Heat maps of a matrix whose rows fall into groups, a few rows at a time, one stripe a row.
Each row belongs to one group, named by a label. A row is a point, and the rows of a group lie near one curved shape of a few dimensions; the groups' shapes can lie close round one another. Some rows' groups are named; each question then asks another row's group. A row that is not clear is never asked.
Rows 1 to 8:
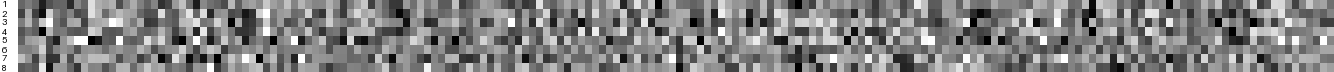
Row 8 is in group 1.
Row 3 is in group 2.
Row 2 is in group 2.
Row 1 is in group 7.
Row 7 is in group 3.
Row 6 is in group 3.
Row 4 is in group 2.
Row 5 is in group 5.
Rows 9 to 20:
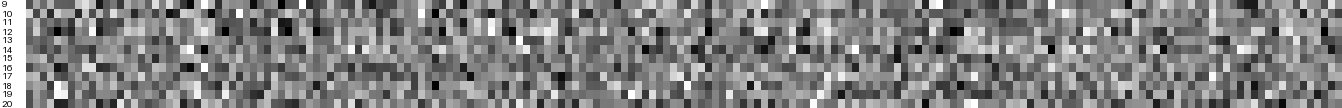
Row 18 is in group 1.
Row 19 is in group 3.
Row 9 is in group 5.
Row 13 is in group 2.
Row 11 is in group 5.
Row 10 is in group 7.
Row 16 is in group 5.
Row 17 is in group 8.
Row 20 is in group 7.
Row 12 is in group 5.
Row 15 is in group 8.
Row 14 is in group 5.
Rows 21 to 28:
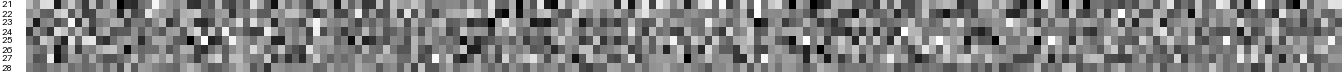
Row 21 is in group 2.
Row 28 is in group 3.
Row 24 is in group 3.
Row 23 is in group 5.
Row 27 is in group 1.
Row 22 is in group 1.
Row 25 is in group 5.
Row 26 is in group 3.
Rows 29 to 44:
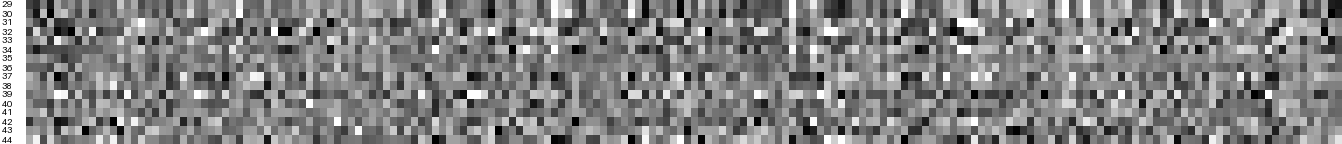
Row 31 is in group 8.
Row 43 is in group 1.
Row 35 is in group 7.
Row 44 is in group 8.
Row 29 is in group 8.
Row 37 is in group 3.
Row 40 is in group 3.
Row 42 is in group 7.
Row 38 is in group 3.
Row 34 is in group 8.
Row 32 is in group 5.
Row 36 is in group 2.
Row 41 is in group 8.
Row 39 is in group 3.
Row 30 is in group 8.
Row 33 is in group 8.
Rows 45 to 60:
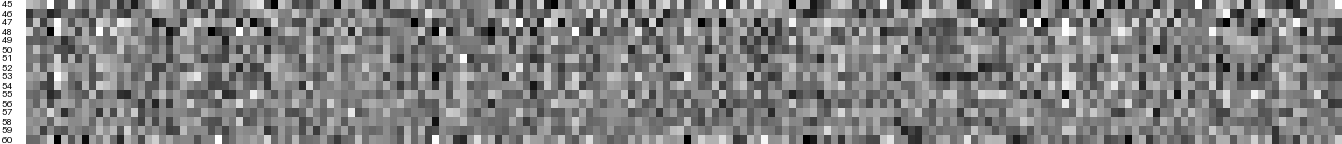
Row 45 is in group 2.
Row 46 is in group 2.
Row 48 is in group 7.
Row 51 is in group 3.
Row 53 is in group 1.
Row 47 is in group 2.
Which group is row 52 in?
2
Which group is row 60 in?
1
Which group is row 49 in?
8
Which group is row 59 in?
3
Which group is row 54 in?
3
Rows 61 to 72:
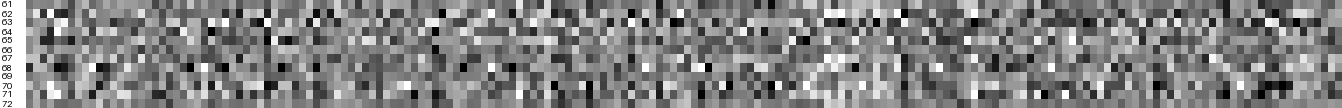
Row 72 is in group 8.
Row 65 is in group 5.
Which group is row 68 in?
5
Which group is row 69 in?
7
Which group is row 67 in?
8
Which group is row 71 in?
2
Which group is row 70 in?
2
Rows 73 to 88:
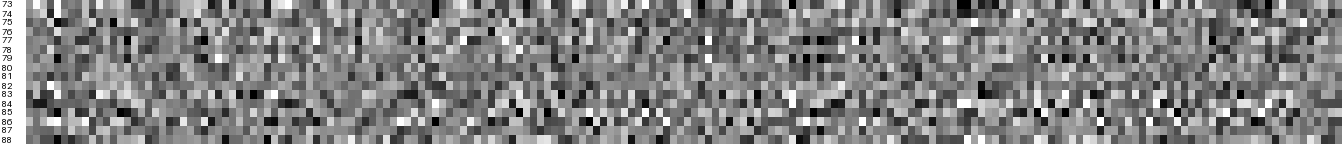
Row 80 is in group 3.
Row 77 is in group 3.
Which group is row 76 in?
3
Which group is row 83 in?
2
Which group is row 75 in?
7
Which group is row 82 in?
2
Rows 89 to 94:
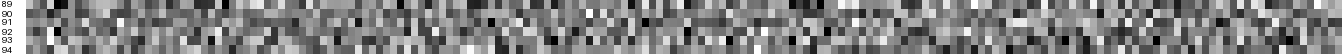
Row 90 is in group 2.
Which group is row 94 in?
1
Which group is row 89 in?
3
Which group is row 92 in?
1
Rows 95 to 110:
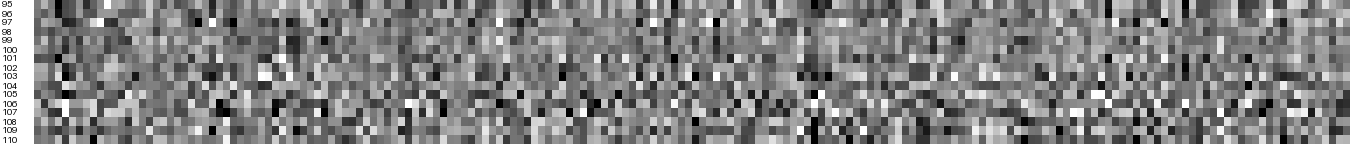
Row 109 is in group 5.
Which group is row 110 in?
1
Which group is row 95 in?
7
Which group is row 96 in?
2
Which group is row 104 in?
3
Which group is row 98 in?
8
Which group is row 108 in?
1
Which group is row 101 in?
2
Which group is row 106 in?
7
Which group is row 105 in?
7
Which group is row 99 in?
5
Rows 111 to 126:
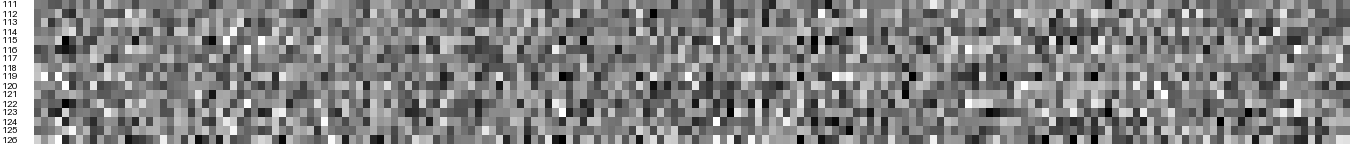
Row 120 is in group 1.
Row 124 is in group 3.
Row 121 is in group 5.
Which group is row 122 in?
7
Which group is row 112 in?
1
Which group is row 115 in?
3
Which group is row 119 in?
8
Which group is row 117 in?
5
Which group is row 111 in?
3
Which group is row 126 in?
2
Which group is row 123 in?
2
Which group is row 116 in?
7
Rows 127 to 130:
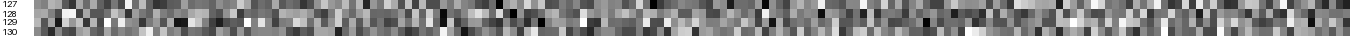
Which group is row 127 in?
1
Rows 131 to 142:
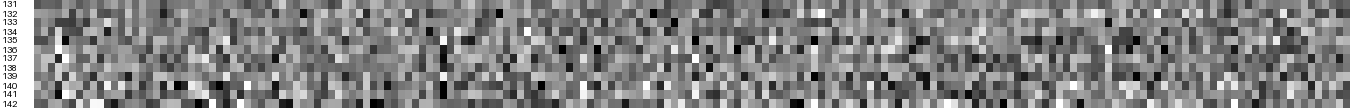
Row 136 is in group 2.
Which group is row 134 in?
7
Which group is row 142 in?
5
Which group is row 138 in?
2
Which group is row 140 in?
7
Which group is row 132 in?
1
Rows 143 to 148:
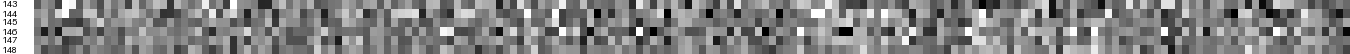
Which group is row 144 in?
2
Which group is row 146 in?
8
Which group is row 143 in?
3
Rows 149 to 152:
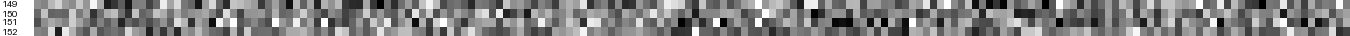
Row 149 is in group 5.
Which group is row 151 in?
3
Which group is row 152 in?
8
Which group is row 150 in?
1
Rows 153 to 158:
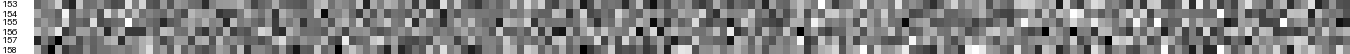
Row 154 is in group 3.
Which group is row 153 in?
1
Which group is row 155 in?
1
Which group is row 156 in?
2
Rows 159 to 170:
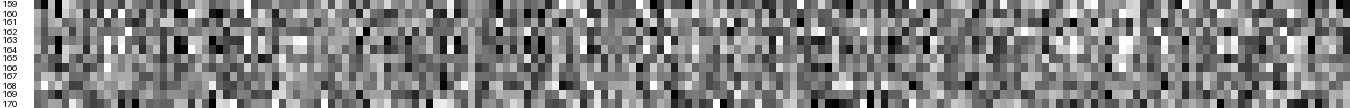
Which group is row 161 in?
2
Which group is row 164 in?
7
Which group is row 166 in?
7
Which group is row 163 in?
7
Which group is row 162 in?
1
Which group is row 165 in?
2
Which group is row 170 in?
3
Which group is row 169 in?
2
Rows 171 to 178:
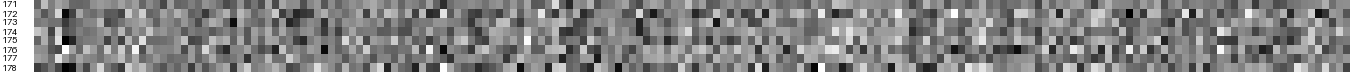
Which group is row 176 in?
3
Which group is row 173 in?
5
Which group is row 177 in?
2
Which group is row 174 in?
8
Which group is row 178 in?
7
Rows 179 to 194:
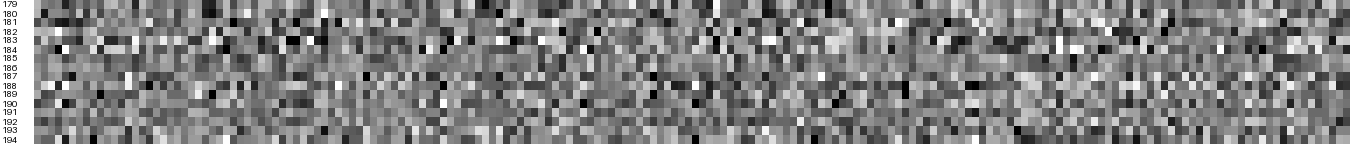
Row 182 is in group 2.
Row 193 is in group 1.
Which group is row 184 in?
3
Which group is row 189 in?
5
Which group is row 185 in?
2
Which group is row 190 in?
1
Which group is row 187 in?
1
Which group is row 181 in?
5
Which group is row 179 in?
3
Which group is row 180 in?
5
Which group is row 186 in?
2
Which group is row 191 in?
8
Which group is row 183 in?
5
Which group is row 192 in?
8
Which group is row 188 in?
8
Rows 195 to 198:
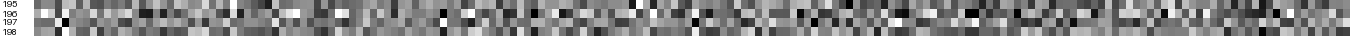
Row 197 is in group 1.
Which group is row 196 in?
8
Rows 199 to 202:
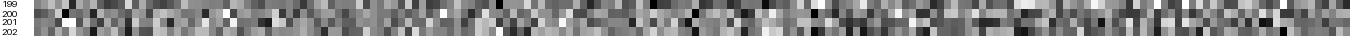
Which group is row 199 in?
1
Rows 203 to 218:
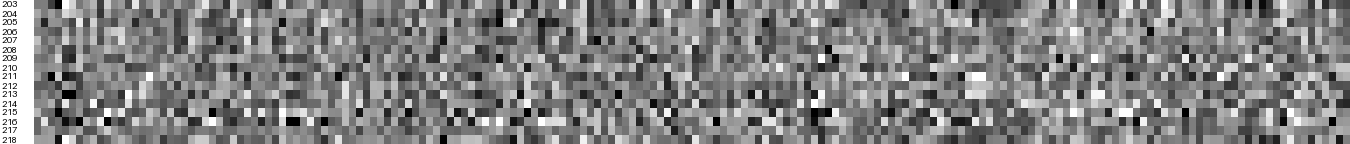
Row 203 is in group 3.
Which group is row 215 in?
7
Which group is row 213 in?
7
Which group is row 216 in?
5
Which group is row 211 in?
8
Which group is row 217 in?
2
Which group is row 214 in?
1
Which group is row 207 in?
7
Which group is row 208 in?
3
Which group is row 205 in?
5
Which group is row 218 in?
1
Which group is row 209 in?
1
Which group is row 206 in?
3
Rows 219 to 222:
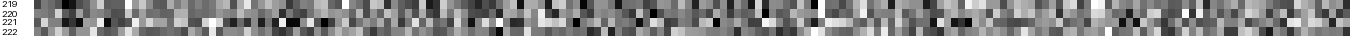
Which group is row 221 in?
5
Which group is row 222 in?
7
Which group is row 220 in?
1
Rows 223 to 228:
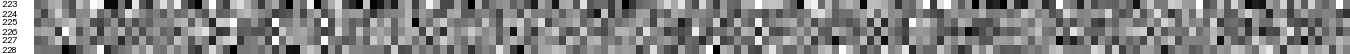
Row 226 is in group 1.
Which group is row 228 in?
5
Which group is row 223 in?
5
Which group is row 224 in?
7
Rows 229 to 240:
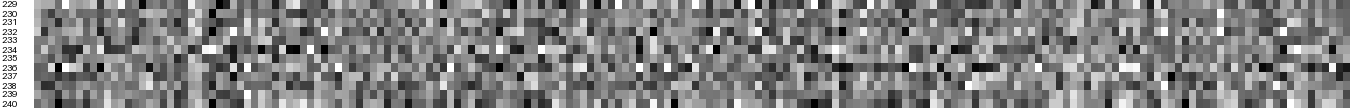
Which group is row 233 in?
2
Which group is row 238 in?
8
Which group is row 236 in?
8
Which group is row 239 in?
7
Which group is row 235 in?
3
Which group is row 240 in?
7
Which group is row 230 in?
5
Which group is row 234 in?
5
